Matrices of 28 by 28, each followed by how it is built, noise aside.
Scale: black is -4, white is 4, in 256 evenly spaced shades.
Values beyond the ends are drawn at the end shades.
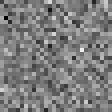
Toeplitz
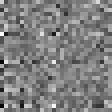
low rank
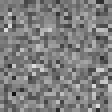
low rank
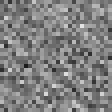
Toeplitz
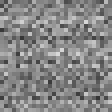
repeating columns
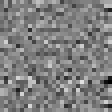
low rank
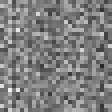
repeating rows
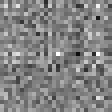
low rank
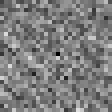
Toeplitz
